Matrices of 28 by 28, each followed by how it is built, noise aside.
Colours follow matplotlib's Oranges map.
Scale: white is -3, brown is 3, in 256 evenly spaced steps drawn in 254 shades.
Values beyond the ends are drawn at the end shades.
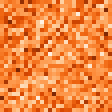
Hankel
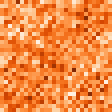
Hankel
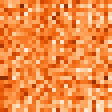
blocks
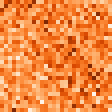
Toeplitz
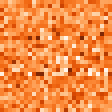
uneven rows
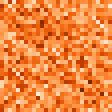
Toeplitz
